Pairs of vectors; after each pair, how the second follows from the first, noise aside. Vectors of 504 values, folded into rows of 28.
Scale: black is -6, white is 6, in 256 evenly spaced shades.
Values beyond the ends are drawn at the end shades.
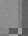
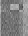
wrapped around, negated.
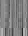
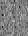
shuffled.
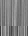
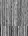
copied.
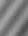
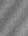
negated, shrunk.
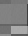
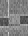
wrapped around, negated.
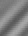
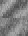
wrapped around, negated.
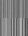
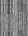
wrapped around, negated.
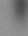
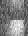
wrapped around, negated, scaled up.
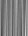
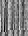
wrapped around, negated, scaled up.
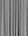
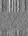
reversed, negated, partly zeroed.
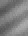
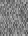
shuffled.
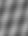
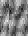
wrapped around, negated, scaled up.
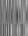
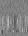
wrapped around, negated, partly zeroed.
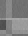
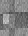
wrapped around, negated.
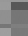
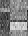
wrapped around, negated, scaled up.
